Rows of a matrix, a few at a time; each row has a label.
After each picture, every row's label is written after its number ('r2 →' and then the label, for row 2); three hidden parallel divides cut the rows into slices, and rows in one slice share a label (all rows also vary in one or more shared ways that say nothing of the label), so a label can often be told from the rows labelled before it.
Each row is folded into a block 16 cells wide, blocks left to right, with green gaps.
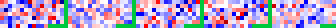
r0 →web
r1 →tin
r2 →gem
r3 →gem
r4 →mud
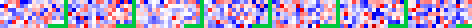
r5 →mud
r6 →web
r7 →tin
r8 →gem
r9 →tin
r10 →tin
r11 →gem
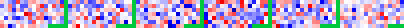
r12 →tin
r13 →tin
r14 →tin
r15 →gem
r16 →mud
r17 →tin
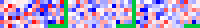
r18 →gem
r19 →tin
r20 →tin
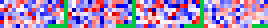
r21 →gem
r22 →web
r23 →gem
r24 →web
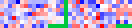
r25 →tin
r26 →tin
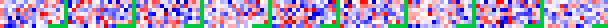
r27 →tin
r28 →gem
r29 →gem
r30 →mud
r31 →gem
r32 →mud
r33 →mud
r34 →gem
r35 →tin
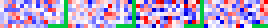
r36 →tin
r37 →tin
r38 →gem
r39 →mud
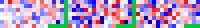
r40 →tin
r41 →web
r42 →web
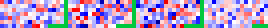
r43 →mud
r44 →gem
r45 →web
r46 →mud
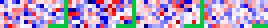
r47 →tin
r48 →web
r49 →mud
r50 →tin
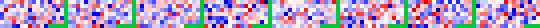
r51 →gem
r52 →mud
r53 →tin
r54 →web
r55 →mud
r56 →web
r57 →gem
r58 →tin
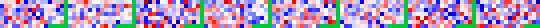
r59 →gem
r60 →mud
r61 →web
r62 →mud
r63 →gem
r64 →mud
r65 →gem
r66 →web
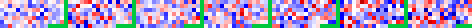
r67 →mud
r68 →gem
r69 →mud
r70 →mud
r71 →web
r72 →gem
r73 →gem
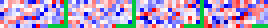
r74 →gem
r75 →tin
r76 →web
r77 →web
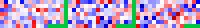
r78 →tin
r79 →web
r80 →web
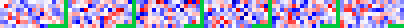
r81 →mud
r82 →tin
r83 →gem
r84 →gem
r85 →mud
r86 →mud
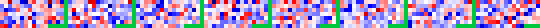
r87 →web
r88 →gem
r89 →mud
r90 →mud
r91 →gem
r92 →tin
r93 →mud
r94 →gem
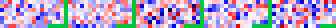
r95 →mud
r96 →mud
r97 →web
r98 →tin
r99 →mud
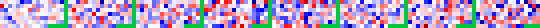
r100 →tin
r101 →gem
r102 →tin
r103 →gem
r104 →web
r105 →mud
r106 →web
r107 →gem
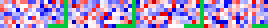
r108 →gem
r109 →gem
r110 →gem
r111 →web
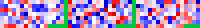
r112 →tin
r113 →web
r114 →web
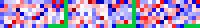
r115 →gem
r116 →gem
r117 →gem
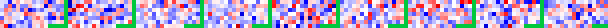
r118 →mud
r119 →mud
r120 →tin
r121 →tin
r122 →gem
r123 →tin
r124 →mud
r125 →tin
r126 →tin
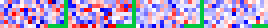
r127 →web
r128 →web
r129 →mud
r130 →tin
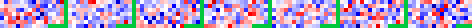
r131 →gem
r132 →mud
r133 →web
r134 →tin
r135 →mud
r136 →gem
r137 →gem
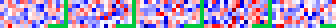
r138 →tin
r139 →web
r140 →mud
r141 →web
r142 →mud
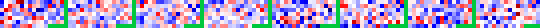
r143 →gem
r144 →tin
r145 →mud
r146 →tin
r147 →gem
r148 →gem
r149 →gem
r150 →web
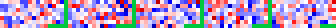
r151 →web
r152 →gem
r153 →gem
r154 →gem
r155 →mud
